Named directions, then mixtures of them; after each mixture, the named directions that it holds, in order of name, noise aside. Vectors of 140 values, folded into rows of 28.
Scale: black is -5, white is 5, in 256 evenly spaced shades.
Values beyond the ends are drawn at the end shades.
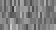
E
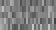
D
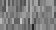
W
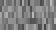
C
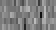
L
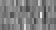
L.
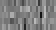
L.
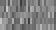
D, W.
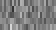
E.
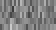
E.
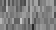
W.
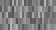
C, E.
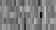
L.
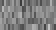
C, D.
